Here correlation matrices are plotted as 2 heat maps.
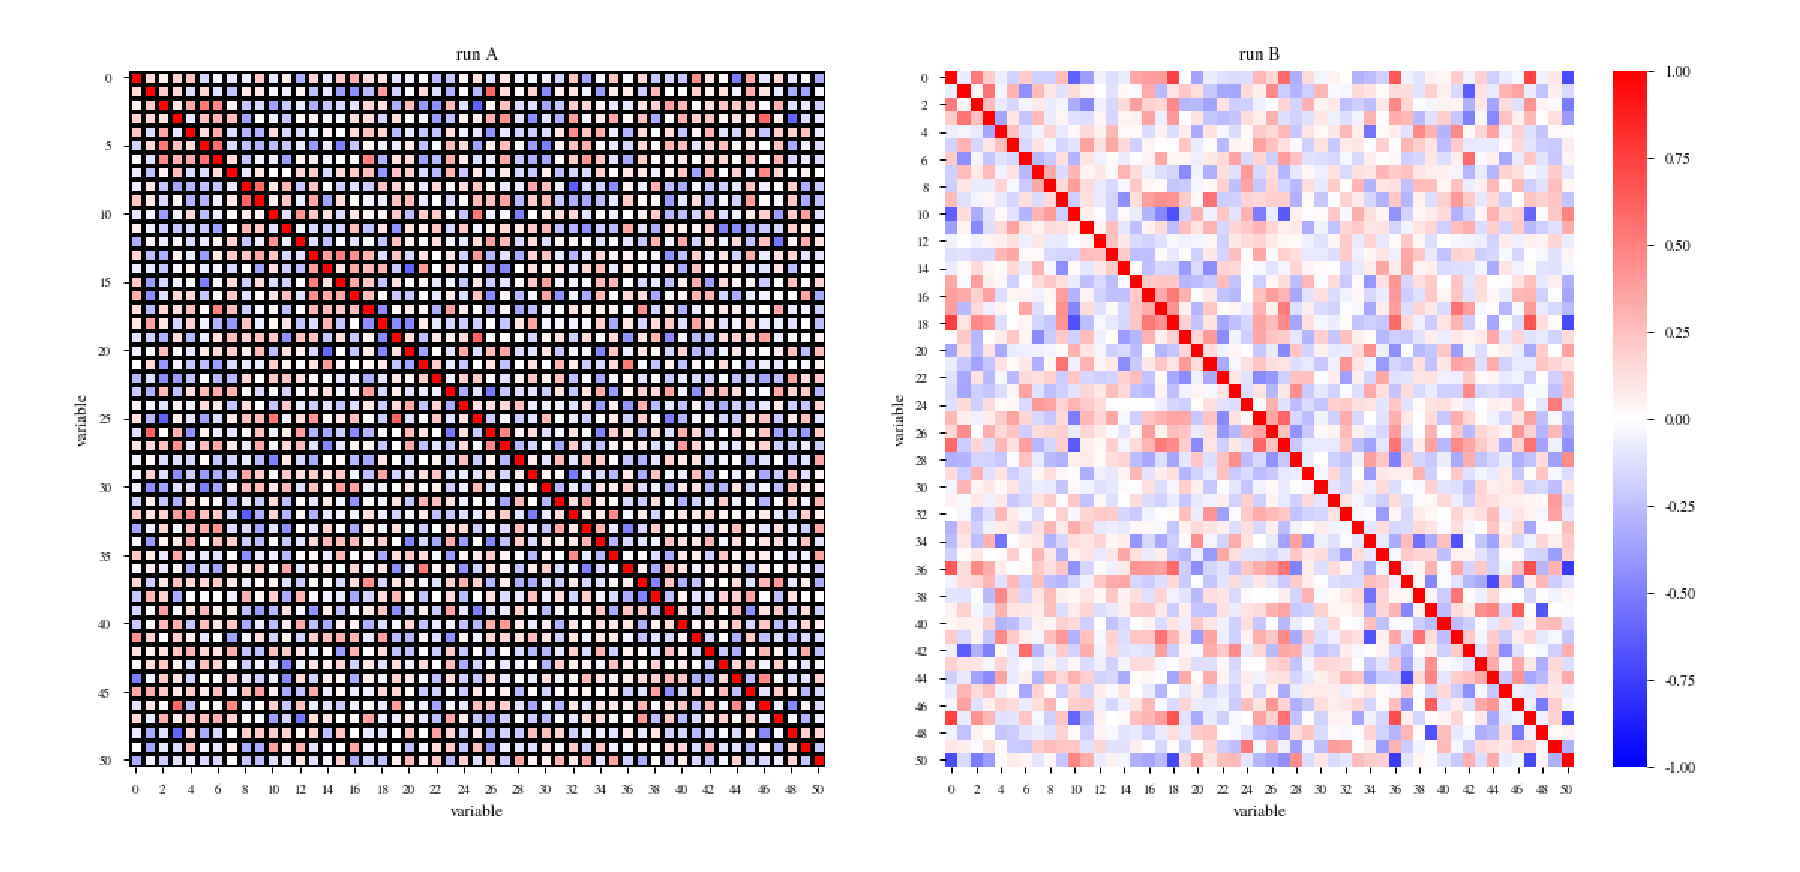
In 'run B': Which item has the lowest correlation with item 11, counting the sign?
2
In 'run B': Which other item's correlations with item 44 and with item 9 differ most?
18
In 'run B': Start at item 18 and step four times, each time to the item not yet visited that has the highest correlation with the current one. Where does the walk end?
27
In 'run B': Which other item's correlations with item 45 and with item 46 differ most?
39
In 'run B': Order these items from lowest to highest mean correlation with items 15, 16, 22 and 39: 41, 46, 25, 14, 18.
25, 14, 18, 41, 46
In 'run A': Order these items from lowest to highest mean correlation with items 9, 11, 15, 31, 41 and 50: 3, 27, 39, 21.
39, 3, 27, 21
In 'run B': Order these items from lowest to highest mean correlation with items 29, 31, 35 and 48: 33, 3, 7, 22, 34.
34, 3, 33, 7, 22
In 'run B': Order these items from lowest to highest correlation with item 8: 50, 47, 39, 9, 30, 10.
47, 30, 50, 9, 39, 10
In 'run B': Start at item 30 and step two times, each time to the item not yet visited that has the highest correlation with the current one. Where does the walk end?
3
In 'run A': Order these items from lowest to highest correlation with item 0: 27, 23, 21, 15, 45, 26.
23, 26, 21, 27, 15, 45
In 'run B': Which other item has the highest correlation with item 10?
50
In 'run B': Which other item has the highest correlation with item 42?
6
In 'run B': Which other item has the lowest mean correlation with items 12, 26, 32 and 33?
22
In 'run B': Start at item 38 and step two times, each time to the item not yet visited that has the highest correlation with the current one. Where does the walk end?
17
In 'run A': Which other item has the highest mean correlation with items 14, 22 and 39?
21
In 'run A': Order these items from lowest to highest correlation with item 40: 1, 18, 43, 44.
18, 1, 43, 44
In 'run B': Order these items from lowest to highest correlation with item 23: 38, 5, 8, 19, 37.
8, 38, 19, 5, 37
